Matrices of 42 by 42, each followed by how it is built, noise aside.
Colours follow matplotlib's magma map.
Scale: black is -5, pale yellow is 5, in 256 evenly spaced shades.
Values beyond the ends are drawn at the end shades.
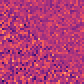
lower triangular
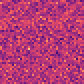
repeating columns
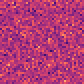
repeating columns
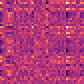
low rank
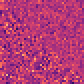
lower triangular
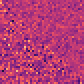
lower triangular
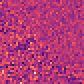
lower triangular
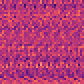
repeating columns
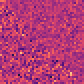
lower triangular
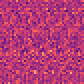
repeating columns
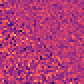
lower triangular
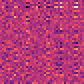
low rank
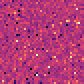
sparse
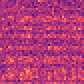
blocks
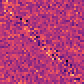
banded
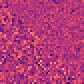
lower triangular
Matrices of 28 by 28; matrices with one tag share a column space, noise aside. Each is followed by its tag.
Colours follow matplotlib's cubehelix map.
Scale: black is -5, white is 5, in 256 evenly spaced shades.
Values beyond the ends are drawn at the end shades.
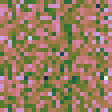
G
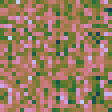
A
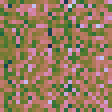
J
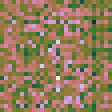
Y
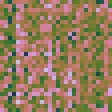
G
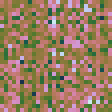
Y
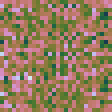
G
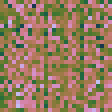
J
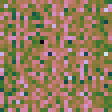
G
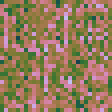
G
